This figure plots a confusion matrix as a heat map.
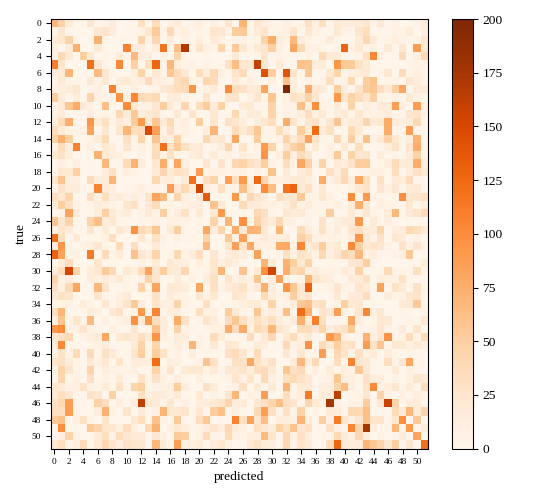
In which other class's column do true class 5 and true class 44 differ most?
28
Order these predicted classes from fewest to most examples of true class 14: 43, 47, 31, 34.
31, 47, 34, 43
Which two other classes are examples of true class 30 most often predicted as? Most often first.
2, 29
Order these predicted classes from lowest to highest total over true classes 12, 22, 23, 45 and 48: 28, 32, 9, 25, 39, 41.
9, 41, 28, 32, 25, 39
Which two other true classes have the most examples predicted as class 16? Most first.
20, 5
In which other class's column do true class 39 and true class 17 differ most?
1
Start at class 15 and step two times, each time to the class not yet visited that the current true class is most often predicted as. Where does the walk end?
18
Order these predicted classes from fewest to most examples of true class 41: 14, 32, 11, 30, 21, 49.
32, 11, 30, 21, 49, 14
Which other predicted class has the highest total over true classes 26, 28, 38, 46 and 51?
0
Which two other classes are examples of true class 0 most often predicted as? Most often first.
26, 1
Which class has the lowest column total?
4
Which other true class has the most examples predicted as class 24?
8
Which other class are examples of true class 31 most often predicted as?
35
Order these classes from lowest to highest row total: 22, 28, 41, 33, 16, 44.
33, 22, 16, 44, 41, 28
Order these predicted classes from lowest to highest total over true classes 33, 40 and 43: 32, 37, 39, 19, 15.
19, 15, 32, 37, 39
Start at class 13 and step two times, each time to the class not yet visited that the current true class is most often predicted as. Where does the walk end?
11
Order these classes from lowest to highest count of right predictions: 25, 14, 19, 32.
14, 25, 32, 19
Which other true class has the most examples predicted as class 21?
25
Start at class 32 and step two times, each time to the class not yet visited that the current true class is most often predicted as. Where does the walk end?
34
